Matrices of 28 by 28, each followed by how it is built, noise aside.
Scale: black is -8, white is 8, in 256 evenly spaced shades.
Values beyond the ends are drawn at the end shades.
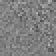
upper triangular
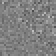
upper triangular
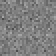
repeating columns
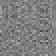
low rank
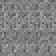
repeating columns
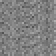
repeating rows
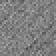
Hankel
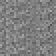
repeating rows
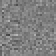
low rank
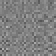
low rank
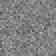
noise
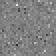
sparse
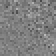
upper triangular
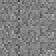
repeating rows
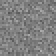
repeating rows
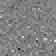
sparse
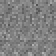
repeating columns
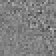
upper triangular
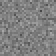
noise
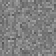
repeating rows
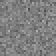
noise
